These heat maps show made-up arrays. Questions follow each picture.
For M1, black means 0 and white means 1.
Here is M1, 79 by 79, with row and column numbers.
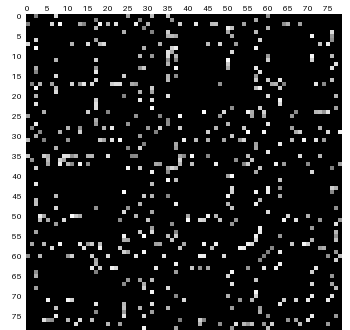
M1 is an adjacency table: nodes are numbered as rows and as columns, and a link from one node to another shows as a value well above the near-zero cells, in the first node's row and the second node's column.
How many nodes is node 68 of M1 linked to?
4
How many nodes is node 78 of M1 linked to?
4
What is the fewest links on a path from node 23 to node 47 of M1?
4
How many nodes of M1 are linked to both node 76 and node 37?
5
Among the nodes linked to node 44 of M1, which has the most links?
node 57
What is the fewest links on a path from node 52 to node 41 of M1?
4
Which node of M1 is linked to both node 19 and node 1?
node 28
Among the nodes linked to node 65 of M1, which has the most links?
node 2
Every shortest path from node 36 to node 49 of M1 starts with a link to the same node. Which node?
node 56
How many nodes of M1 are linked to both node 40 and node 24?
0
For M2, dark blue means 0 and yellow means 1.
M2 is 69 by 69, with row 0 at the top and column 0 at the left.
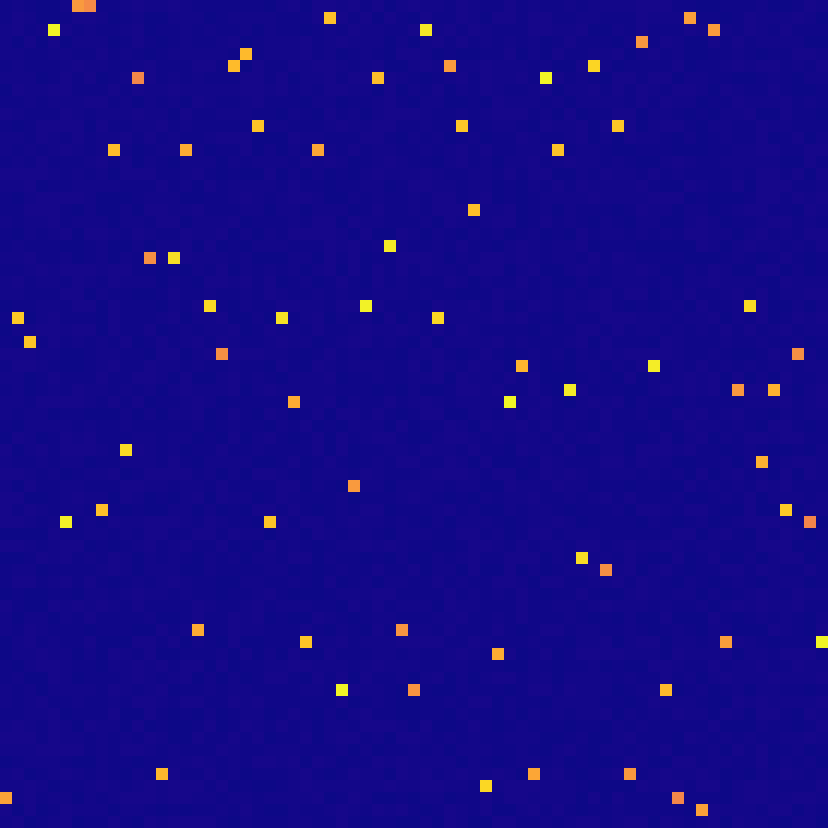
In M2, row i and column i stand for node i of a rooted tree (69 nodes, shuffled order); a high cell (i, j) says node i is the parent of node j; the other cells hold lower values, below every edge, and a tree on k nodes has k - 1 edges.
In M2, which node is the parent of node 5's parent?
30
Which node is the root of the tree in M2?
3
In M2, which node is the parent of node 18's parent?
40
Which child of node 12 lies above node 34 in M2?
26
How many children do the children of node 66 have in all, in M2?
2
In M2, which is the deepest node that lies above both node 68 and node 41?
53
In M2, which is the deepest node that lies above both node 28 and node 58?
43
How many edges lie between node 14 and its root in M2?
9
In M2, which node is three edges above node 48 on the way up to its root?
21
